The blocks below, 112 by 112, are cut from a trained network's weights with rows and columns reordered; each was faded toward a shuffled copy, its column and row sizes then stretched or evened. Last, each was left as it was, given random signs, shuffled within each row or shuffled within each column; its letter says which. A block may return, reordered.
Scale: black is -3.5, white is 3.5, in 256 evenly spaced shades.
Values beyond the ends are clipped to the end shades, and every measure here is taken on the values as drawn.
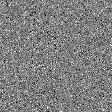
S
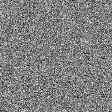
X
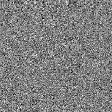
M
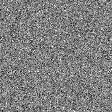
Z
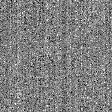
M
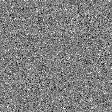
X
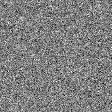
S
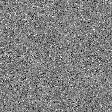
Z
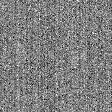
S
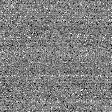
M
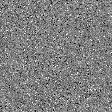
S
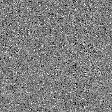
X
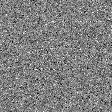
Z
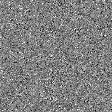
X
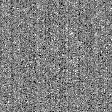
S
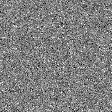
X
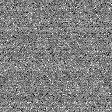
Z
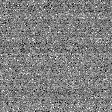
Z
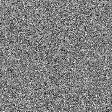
X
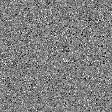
X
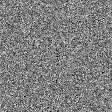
Z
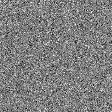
X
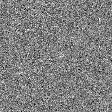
S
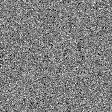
Z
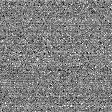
Z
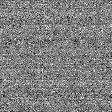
M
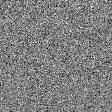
Z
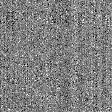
M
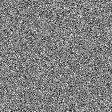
Z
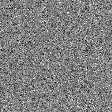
X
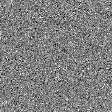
X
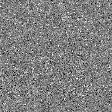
X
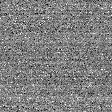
Z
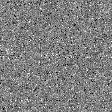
X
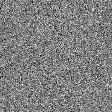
S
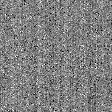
M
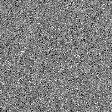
X
